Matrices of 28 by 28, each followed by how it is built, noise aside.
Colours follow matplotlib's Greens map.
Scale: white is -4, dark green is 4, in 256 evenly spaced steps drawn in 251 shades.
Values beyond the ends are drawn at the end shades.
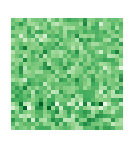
uneven rows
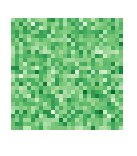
repeating columns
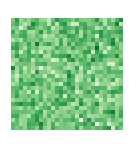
noise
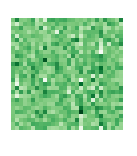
uneven columns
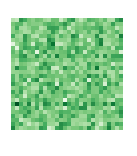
repeating columns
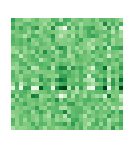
low rank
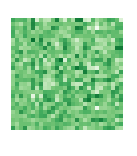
low rank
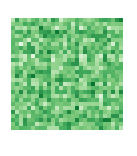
blocks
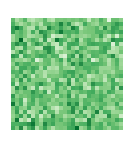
repeating columns
